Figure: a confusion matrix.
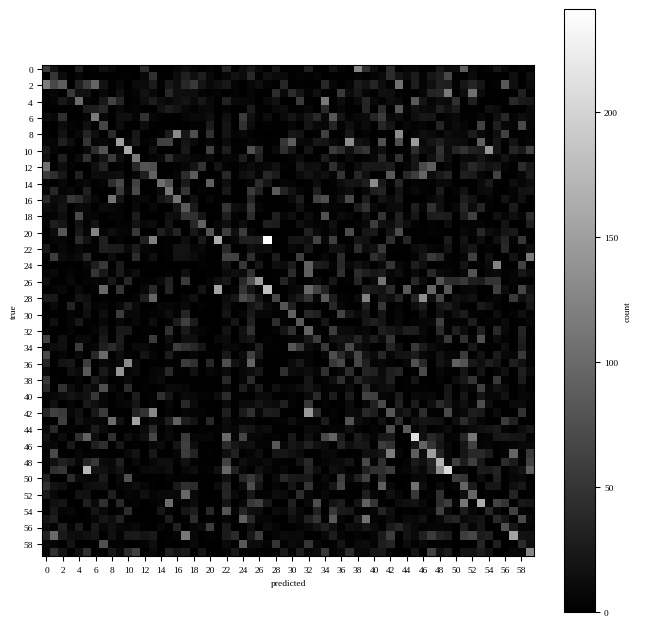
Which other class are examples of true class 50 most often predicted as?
10
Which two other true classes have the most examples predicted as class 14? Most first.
9, 40
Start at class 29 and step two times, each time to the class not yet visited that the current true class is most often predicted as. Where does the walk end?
53
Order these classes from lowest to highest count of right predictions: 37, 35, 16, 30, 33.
37, 33, 35, 30, 16
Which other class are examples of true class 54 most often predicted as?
22
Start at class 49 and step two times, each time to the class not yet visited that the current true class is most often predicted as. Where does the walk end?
43
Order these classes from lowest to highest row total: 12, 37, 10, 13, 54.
54, 37, 12, 13, 10
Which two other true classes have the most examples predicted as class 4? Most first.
18, 34
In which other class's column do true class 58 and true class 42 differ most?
13
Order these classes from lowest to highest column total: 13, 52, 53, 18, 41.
18, 13, 53, 52, 41
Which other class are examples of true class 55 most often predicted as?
39
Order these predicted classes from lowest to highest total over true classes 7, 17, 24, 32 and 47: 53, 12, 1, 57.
12, 1, 57, 53
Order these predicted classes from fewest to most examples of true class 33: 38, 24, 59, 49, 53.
59, 24, 38, 49, 53
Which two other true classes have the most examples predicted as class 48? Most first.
49, 26
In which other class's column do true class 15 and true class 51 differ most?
45
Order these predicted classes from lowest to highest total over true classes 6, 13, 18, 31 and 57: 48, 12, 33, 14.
14, 33, 12, 48
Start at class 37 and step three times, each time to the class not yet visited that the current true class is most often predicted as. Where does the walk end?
52
